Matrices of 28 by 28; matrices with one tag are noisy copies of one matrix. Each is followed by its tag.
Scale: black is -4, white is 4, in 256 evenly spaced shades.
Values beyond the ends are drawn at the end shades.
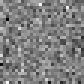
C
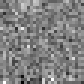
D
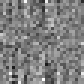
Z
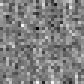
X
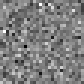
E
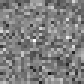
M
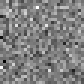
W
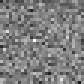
M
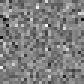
W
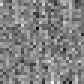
X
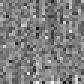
X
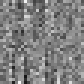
Z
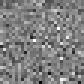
M
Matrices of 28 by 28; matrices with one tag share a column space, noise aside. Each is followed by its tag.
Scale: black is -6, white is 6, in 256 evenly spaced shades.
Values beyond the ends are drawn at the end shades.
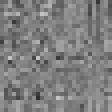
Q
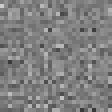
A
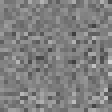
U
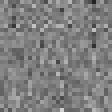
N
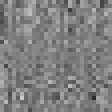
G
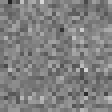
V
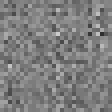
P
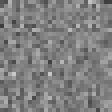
N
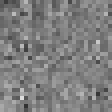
Q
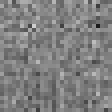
N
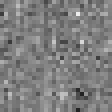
Q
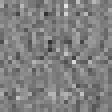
Q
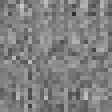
Q
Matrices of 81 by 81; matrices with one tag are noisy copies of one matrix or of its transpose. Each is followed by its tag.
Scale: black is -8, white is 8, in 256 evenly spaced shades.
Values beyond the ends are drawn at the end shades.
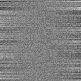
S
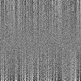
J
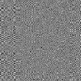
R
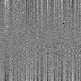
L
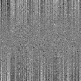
S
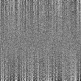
J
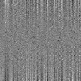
L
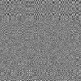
R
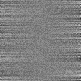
J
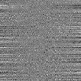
L
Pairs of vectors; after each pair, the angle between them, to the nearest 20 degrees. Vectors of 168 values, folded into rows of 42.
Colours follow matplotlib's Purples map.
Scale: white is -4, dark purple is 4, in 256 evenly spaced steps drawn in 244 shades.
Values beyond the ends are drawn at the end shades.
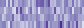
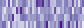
20 degrees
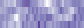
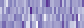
100 degrees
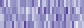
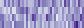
140 degrees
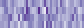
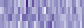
40 degrees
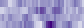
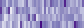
100 degrees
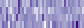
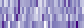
40 degrees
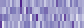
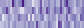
100 degrees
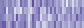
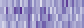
160 degrees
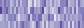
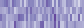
100 degrees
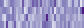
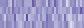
60 degrees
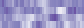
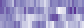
20 degrees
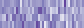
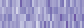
140 degrees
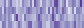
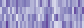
120 degrees
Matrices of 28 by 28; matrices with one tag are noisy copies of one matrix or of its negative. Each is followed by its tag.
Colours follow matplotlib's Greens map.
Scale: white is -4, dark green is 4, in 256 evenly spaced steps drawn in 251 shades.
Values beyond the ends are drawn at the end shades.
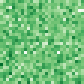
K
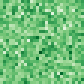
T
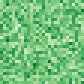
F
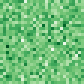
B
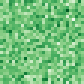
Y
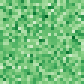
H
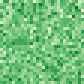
K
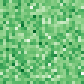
F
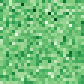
T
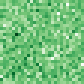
H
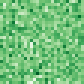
Y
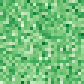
Y
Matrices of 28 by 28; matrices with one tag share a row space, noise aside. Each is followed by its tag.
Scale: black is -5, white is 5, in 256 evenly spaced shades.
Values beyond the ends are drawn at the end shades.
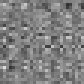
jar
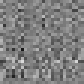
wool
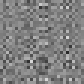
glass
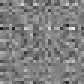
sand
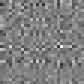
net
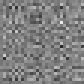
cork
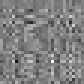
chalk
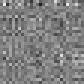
cork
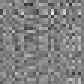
chalk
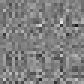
cork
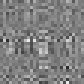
glass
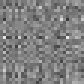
cork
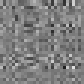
chalk
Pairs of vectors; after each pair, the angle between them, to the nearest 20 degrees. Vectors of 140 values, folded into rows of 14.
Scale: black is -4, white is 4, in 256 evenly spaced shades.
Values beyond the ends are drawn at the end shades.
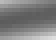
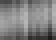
160 degrees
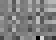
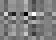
80 degrees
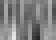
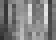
120 degrees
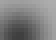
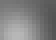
160 degrees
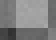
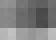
140 degrees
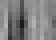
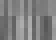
120 degrees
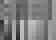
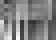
160 degrees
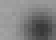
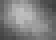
100 degrees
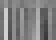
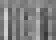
20 degrees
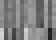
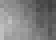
80 degrees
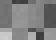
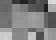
40 degrees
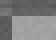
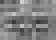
120 degrees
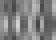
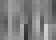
120 degrees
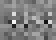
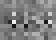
20 degrees
